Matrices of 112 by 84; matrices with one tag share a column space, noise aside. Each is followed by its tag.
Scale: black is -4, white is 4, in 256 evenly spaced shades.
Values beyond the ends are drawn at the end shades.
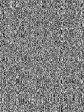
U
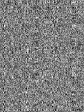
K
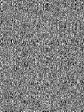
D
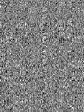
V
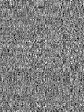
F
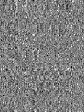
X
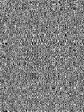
D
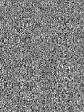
V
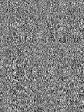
V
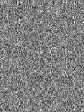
K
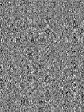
V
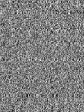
U
